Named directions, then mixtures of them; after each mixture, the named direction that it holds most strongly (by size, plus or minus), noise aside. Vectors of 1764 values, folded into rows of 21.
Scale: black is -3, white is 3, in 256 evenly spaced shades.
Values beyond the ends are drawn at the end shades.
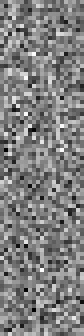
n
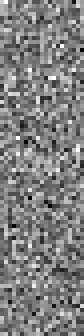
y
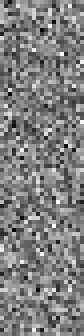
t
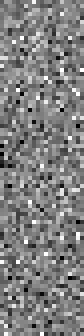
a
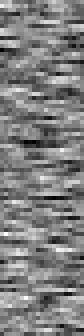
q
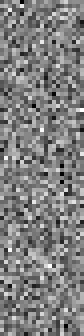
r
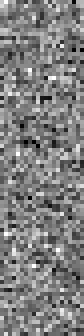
y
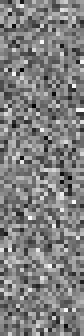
r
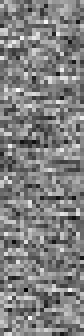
q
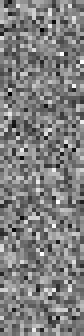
t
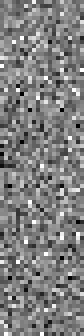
a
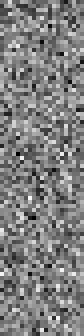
t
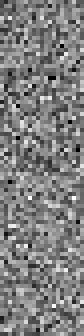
y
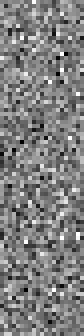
a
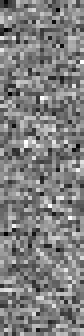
y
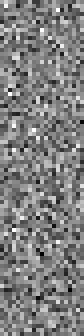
t
